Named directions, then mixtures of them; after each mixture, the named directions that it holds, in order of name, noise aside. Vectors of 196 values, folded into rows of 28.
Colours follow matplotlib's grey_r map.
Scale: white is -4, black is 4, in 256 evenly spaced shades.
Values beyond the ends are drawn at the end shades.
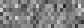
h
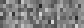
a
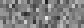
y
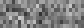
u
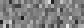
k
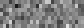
h, k.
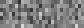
a.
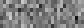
a, h, u.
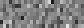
k.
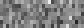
k, u.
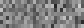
h, k, y.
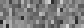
a, k.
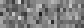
a, u.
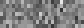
a, k, y.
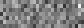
h.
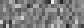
k.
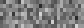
a.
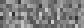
a.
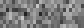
u.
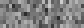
k, u, y.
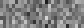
a, k, y.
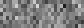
h.
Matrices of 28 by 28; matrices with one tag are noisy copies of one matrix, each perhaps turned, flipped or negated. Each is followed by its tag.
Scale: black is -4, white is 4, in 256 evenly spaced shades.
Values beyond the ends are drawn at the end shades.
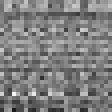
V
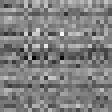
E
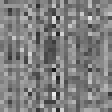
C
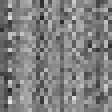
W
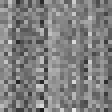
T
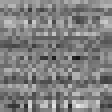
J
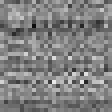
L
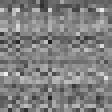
W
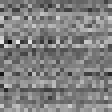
T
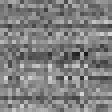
E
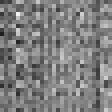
V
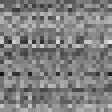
T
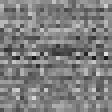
C
